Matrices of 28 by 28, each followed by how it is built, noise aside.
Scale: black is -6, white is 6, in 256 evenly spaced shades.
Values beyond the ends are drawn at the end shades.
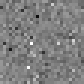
sparse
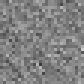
Toeplitz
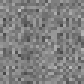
blocks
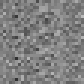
repeating rows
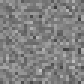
repeating rows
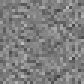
repeating rows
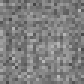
blocks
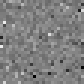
sparse
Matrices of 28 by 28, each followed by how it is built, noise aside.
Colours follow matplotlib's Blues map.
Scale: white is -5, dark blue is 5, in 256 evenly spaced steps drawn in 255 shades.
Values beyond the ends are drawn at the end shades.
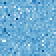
sparse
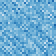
Toeplitz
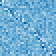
banded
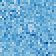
block diagonal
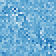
banded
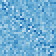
banded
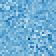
block diagonal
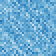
Toeplitz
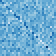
diagonal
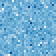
sparse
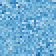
block diagonal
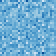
low rank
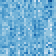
low rank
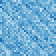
Toeplitz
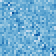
banded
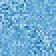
block diagonal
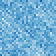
Toeplitz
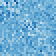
block diagonal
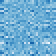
low rank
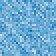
Toeplitz
